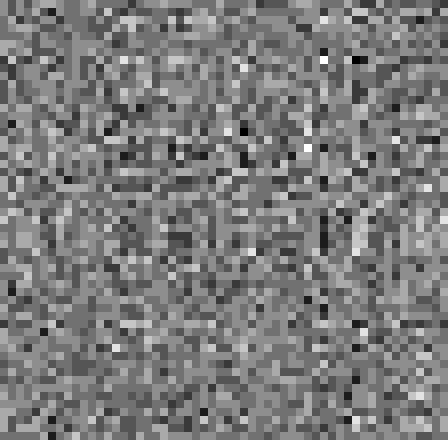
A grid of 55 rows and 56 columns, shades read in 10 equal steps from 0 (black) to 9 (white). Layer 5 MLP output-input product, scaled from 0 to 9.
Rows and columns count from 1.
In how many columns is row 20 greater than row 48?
24
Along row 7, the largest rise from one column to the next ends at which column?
42
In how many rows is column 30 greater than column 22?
21
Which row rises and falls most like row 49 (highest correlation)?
31
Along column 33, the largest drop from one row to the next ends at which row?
39
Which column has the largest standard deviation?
41
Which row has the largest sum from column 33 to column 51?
3
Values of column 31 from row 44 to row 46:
7 6 5
